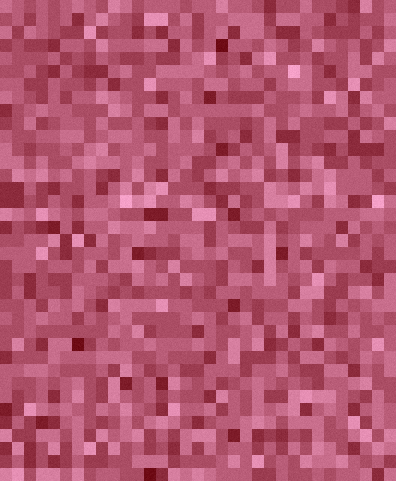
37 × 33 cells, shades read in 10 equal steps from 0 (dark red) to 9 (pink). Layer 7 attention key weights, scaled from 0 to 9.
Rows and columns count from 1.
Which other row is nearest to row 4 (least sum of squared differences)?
22
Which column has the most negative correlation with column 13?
4
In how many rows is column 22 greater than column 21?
18
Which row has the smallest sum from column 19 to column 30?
12
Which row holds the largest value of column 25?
6
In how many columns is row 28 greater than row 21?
12
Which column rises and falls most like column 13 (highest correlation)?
14
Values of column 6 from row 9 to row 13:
5 5 6 5 4
